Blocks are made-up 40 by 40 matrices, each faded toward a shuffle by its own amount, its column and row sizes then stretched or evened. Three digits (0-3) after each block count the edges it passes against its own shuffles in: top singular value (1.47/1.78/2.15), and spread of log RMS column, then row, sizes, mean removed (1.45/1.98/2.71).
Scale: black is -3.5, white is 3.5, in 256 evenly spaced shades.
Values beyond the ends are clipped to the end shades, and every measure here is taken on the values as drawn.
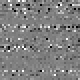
0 0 3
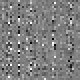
1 3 0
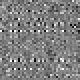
3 0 2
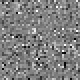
0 1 1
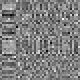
3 0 2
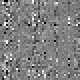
0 3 1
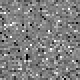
0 0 0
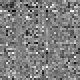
0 2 2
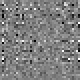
2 2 2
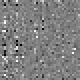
1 2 0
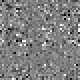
0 1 2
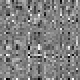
3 3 2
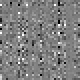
0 3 1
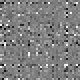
2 2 2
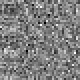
2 0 0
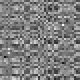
3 2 1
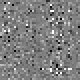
0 2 0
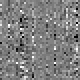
0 3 0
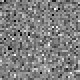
1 0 0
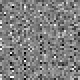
2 2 0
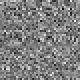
2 0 2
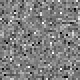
0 0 0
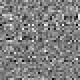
2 0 2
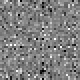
0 2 1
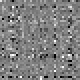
1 2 2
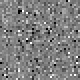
1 1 0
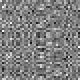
3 1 0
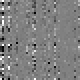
2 3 0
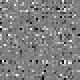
1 1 1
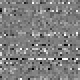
2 0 3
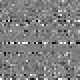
2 0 3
